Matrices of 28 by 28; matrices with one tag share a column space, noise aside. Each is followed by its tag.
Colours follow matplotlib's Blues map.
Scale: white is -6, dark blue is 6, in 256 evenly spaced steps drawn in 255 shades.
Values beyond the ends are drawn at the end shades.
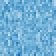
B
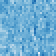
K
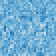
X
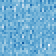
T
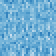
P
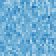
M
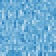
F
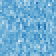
M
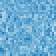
X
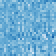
P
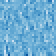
F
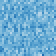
X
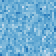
X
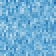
M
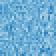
X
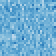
T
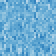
P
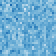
T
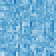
K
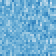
M
